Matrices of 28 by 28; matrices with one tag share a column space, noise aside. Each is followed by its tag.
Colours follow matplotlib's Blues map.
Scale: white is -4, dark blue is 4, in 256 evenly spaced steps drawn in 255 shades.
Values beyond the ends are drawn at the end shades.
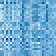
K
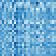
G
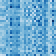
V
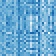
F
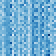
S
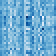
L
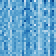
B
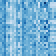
G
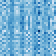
F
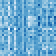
L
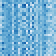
S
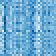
F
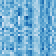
L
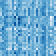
L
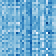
F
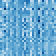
B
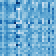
G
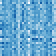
K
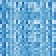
G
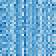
S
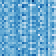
S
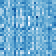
L
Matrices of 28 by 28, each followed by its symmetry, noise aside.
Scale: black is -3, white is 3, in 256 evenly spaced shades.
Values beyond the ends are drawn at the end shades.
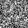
symmetric across the other diagonal.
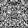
mirrored left to right.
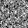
no symmetry.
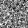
antisymmetric.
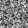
antisymmetric.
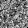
symmetric.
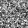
no symmetry.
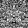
mirrored left to right.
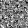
antisymmetric.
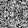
mirrored top to bottom.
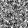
no symmetry.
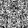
mirrored left to right.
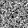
symmetric.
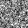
no symmetry.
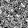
symmetric across the other diagonal.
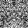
mirrored left to right.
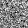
symmetric across the other diagonal.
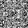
mirrored top to bottom.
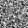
antisymmetric.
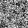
symmetric across the other diagonal.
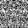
mirrored left to right.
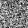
antisymmetric.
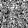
antisymmetric.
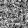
antisymmetric.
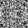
mirrored top to bottom.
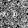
mirrored top to bottom.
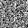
no symmetry.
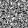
antisymmetric.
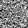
mirrored top to bottom.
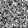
no symmetry.
